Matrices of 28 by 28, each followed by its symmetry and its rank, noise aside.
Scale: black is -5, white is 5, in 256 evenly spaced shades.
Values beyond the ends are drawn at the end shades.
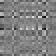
no symmetry, rank one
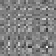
symmetric, rank two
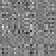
no symmetry, rank three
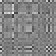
symmetric, rank two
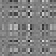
no symmetry, rank one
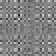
symmetric, rank one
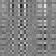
no symmetry, rank one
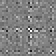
symmetric, rank two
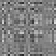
antisymmetric, rank two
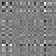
symmetric, rank one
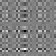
no symmetry, rank one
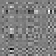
antisymmetric, rank two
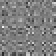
no symmetry, rank three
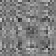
symmetric, rank two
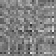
no symmetry, rank three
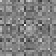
symmetric, rank two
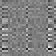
no symmetry, rank one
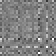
symmetric, rank two
